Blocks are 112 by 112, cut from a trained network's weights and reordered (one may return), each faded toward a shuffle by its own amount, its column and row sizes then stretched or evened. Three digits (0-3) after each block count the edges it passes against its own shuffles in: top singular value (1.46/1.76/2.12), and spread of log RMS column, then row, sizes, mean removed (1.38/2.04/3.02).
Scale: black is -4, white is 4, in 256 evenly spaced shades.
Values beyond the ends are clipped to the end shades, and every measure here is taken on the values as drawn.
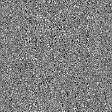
0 2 1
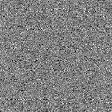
1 0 2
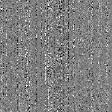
1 3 0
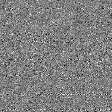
1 0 2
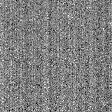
2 0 1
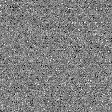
1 0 0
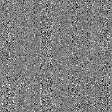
2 3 1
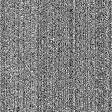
3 0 0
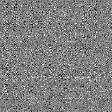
1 2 2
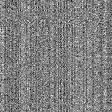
3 0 1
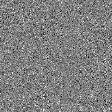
0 2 0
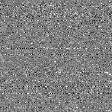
0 0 3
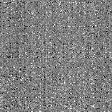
1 0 2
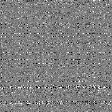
2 2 3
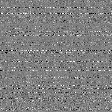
1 0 3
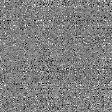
1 2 2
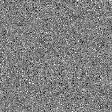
0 1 1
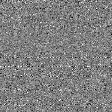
2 0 2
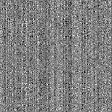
3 1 2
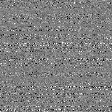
0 0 3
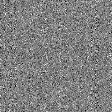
0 2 0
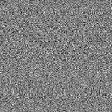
3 0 2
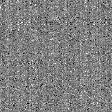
1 0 2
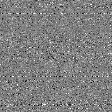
0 0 3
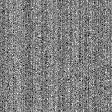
3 1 0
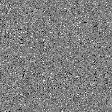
0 1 2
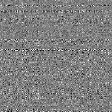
3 2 3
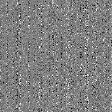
0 3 1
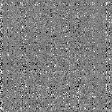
1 3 2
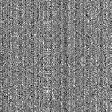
3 2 1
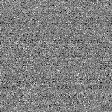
1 0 1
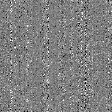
0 3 0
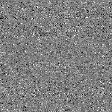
0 1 2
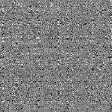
2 2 2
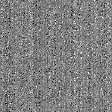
1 2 1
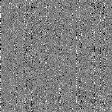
1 3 1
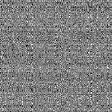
3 3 0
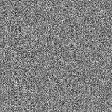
2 1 0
